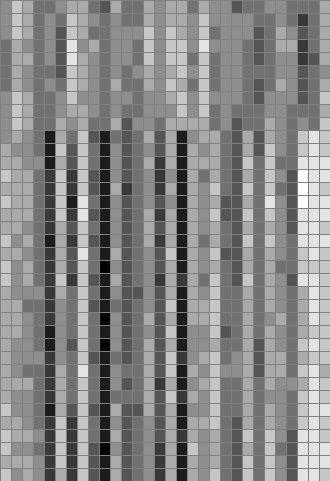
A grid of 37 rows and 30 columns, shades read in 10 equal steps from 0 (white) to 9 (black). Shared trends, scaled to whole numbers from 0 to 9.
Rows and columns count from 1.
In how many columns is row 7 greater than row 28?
11
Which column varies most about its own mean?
17
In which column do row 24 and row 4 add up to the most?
10
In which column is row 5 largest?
28
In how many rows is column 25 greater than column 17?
9
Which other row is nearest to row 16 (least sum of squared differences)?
14
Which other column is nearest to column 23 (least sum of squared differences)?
1
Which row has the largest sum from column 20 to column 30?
5
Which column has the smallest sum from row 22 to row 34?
29
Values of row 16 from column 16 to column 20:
4 8 3 4 3
